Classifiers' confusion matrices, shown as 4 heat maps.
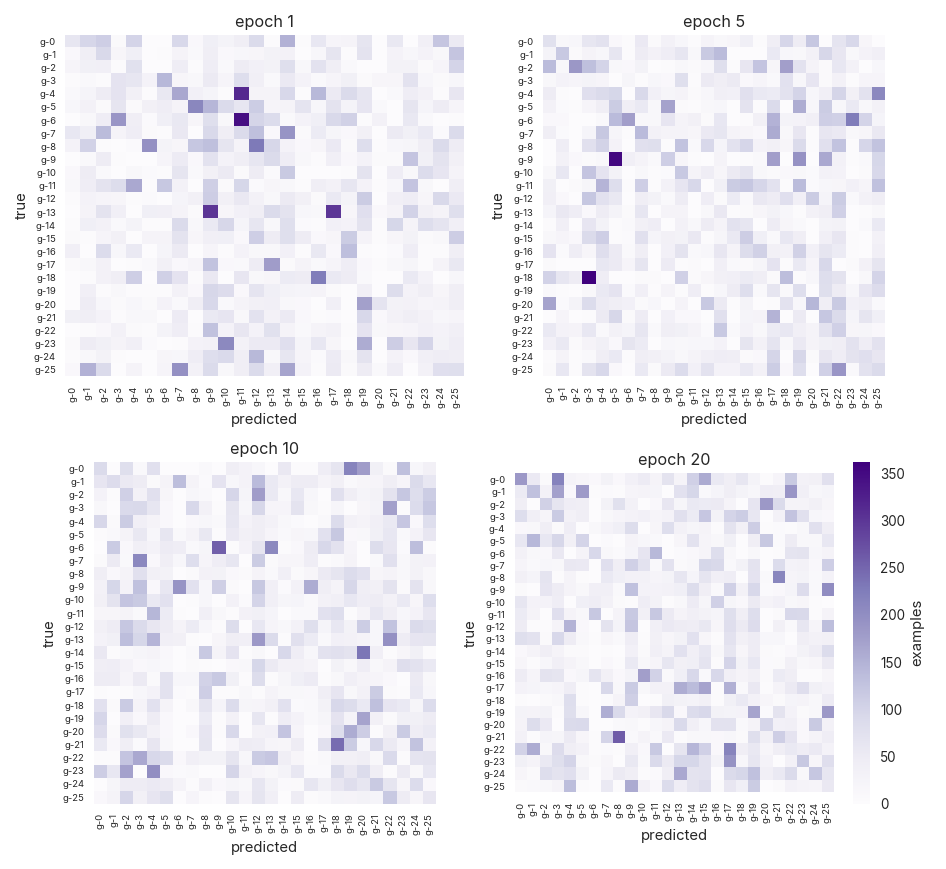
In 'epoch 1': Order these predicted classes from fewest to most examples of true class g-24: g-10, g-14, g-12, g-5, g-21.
g-5, g-21, g-14, g-10, g-12
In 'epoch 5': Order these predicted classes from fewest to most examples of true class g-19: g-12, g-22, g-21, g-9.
g-12, g-9, g-22, g-21
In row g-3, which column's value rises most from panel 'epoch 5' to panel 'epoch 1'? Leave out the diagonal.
g-6
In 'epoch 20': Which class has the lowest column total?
g-6
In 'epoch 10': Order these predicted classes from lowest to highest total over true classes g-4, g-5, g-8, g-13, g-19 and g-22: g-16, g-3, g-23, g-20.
g-16, g-23, g-20, g-3
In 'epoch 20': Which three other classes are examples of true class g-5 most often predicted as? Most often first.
g-1, g-20, g-3
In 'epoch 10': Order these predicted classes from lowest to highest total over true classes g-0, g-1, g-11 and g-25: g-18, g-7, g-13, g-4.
g-7, g-13, g-18, g-4
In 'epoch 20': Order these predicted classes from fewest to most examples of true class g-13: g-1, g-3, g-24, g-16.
g-16, g-24, g-1, g-3
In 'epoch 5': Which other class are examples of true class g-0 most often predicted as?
g-20
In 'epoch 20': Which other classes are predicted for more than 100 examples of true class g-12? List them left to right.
g-4, g-9, g-25
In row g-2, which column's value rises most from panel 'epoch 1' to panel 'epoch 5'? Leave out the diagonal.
g-18
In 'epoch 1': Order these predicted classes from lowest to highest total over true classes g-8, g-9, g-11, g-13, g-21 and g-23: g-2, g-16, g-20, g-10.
g-20, g-16, g-2, g-10
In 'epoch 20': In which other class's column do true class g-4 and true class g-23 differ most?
g-17
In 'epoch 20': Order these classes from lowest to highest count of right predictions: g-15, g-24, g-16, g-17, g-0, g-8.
g-8, g-15, g-16, g-24, g-17, g-0
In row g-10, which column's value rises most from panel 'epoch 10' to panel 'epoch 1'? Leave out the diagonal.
g-14
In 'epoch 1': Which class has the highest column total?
g-9
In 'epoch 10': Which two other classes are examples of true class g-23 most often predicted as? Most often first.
g-4, g-2
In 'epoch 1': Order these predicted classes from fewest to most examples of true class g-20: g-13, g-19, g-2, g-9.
g-2, g-13, g-9, g-19
